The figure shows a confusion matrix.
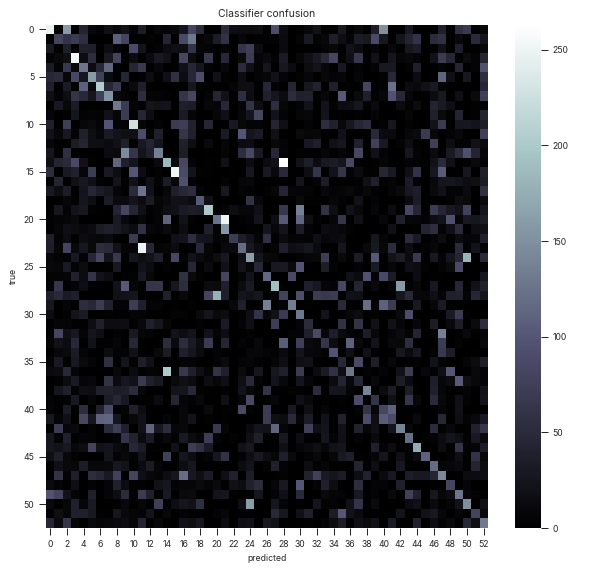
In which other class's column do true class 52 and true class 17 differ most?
11
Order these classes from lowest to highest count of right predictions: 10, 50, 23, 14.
23, 50, 14, 10
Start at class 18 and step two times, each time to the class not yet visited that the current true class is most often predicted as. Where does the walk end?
50
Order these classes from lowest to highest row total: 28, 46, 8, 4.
46, 8, 4, 28
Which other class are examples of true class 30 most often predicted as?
43
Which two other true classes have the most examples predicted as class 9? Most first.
13, 27
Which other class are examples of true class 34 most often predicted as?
47
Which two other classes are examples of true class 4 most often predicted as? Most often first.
7, 52
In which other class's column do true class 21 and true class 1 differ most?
17
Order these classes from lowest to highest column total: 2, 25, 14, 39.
25, 39, 14, 2
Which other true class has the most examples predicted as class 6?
41
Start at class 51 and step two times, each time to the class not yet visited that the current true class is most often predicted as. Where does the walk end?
37
